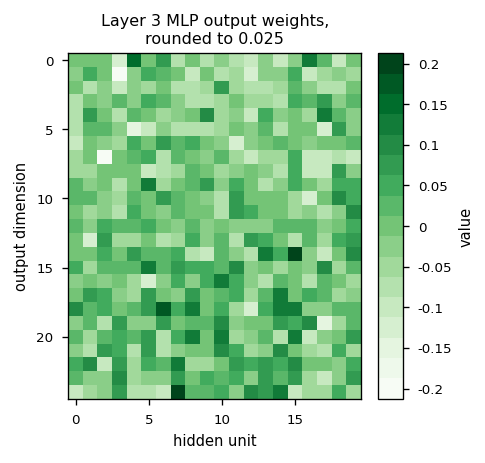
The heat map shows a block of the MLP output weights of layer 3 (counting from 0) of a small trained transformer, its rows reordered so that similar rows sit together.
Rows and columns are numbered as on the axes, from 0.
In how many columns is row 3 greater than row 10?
6
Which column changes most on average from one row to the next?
5
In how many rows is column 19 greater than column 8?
12
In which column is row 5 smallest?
4
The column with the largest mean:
15
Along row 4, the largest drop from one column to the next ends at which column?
10
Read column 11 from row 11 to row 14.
0.075 -0.025 -0.075 -0.025
